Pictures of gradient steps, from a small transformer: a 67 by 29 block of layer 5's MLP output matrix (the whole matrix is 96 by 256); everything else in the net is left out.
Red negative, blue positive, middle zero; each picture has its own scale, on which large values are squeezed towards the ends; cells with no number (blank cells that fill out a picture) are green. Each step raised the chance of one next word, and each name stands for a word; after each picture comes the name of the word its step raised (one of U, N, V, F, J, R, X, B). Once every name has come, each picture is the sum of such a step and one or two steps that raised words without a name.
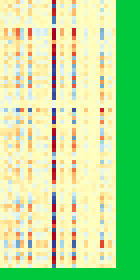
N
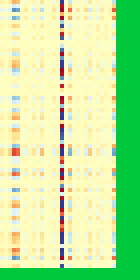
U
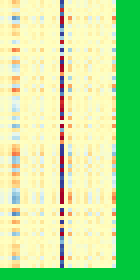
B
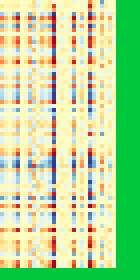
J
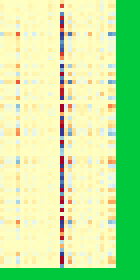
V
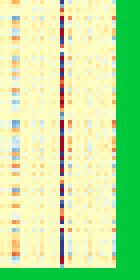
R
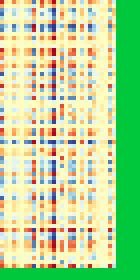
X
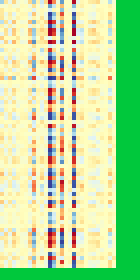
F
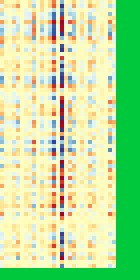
R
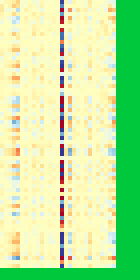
U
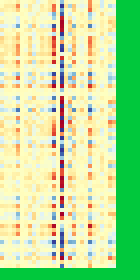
N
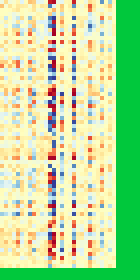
F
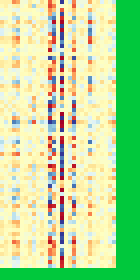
R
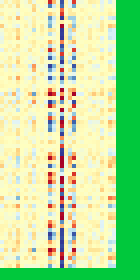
J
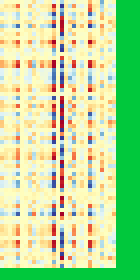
F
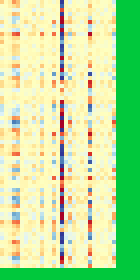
V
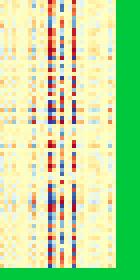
N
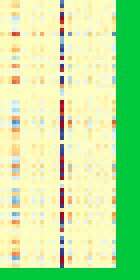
V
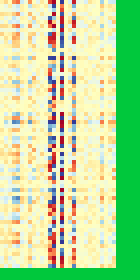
R
